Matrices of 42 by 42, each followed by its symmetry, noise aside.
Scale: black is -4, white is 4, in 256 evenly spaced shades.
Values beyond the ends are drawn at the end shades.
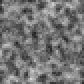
same after a half turn.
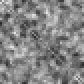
symmetric.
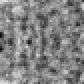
mirrored top to bottom.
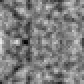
mirrored top to bottom.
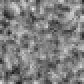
antisymmetric.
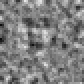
antisymmetric.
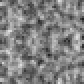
mirrored top to bottom.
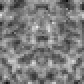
mirrored left to right.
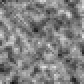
no symmetry.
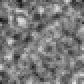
symmetric.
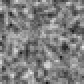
antisymmetric.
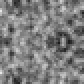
mirrored top to bottom.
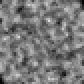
same after a half turn.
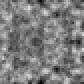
mirrored top to bottom.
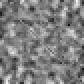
same after a half turn.
